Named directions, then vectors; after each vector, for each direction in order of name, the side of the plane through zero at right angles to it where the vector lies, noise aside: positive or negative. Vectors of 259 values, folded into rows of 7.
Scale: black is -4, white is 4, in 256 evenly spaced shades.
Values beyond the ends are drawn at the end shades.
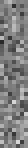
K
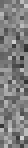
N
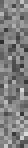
positive, positive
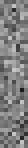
negative, negative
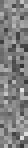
positive, positive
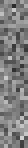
positive, positive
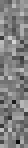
negative, positive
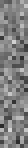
negative, positive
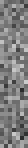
negative, negative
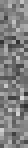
positive, positive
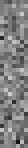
negative, positive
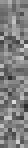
positive, negative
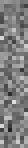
positive, negative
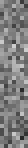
negative, negative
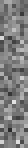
positive, negative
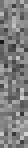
positive, positive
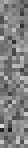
positive, negative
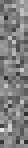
negative, positive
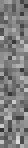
positive, negative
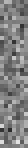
positive, negative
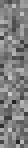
negative, positive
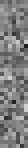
negative, positive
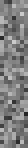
negative, positive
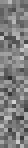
positive, negative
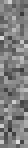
positive, negative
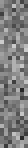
negative, negative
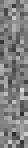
positive, positive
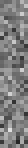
negative, positive
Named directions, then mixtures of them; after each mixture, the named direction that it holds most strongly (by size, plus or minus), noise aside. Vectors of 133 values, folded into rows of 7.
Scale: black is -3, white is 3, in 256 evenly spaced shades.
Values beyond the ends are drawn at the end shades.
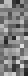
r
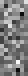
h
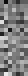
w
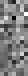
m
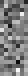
h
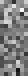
h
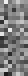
w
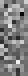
h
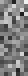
h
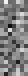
w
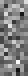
h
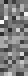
w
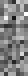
m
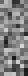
r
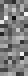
m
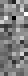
m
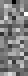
m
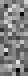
h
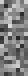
h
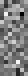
h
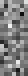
h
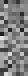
w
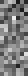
m
